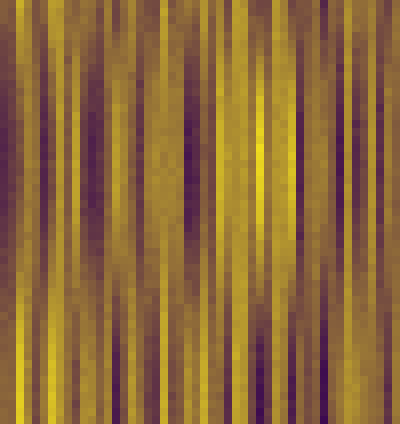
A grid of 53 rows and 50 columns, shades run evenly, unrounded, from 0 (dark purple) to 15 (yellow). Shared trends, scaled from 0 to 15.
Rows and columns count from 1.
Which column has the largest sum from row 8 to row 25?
33
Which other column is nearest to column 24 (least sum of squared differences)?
12
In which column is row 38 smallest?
41
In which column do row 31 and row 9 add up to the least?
43
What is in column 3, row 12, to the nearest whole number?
6
